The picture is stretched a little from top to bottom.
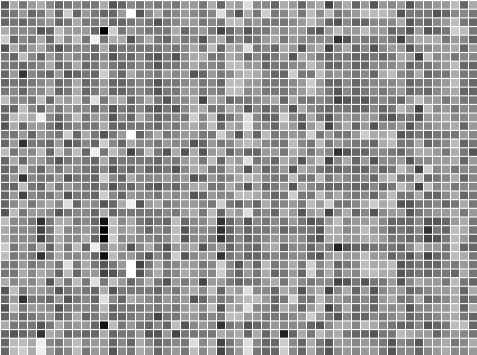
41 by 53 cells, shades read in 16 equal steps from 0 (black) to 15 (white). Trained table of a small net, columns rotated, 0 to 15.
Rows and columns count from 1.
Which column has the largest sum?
51
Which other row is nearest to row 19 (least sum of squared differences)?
15
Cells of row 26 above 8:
15
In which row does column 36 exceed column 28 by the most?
39
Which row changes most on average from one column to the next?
18
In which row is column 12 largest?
35
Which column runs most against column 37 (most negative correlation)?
50
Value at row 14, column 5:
14
